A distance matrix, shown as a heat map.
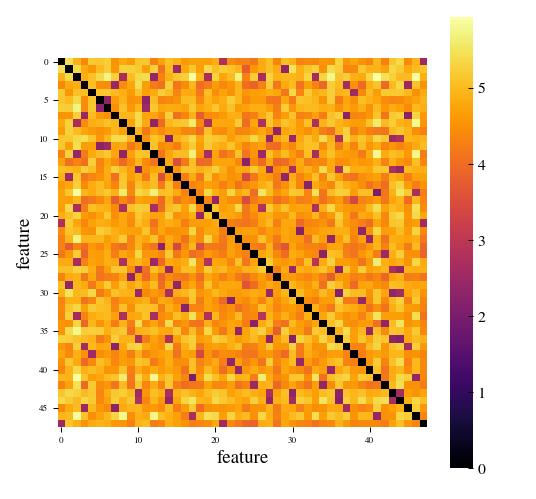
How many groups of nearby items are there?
15
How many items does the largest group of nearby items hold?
7
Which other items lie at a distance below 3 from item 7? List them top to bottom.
3, 37, 45
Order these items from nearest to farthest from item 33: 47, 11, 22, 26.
26, 47, 22, 11
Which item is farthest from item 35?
2
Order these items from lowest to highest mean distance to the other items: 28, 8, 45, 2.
28, 45, 8, 2
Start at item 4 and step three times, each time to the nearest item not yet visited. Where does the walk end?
20
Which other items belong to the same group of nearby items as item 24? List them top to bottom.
13
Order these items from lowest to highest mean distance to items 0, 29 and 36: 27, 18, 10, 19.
27, 10, 18, 19
